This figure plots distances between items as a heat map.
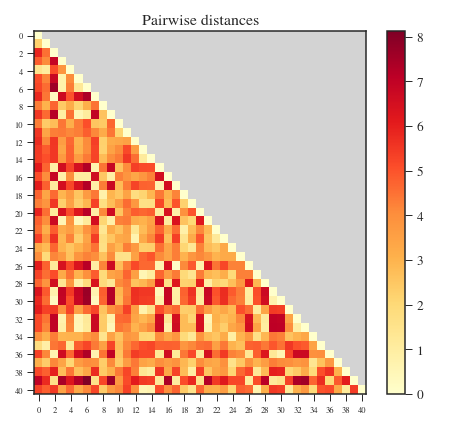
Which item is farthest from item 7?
6
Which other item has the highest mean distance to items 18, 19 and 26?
0
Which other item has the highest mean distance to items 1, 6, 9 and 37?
39
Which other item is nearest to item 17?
26
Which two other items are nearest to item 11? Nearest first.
25, 10
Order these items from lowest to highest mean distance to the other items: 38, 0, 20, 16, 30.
38, 16, 20, 30, 0
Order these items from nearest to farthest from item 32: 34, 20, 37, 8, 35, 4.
8, 34, 37, 4, 35, 20
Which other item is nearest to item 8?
18
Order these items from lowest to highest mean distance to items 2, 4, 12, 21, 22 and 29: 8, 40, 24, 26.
8, 24, 26, 40
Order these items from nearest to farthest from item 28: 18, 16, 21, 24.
21, 16, 18, 24
